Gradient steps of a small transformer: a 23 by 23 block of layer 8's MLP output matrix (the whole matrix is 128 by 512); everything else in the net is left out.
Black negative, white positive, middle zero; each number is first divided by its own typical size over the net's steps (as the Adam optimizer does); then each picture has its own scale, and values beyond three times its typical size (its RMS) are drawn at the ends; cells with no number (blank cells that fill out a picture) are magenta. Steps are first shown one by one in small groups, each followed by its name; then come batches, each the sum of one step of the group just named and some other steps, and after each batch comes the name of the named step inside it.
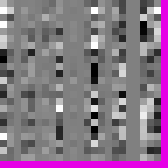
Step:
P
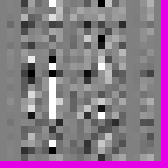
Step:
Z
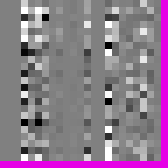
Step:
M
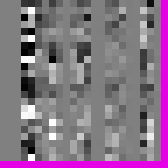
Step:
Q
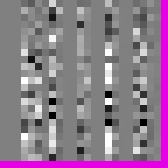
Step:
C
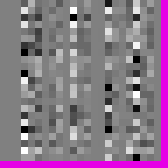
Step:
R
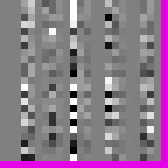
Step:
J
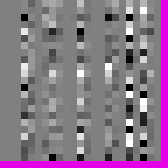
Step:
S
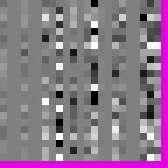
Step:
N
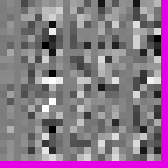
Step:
Z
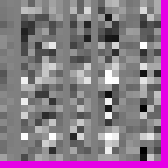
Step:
C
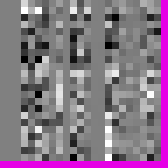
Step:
M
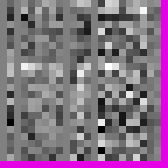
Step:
S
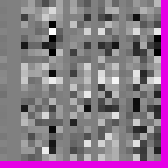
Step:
J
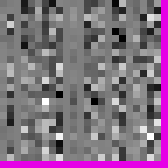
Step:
N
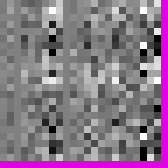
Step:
S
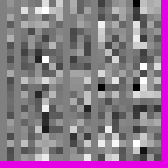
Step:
M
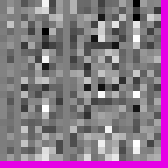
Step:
M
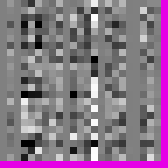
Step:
Q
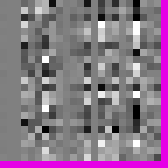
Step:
M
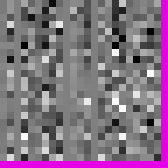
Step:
R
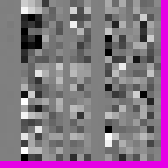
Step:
R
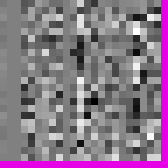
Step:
N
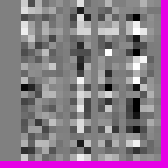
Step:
M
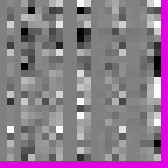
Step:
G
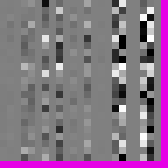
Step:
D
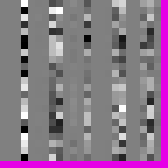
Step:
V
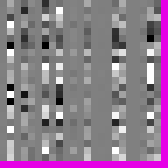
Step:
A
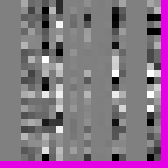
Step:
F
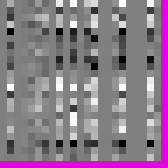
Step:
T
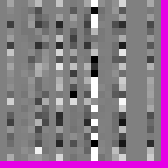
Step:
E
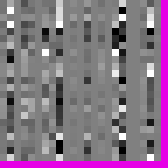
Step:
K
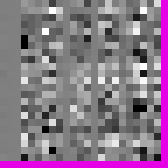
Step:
V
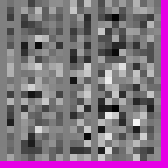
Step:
D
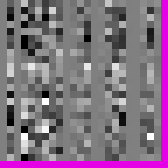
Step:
V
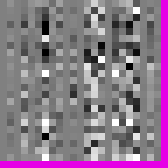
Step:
E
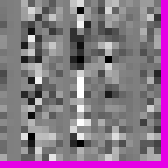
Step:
V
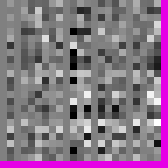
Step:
G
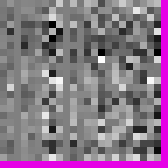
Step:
T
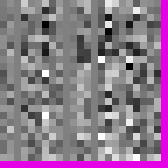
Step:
A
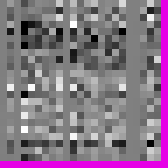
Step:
T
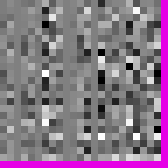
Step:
A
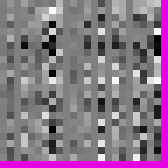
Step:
V
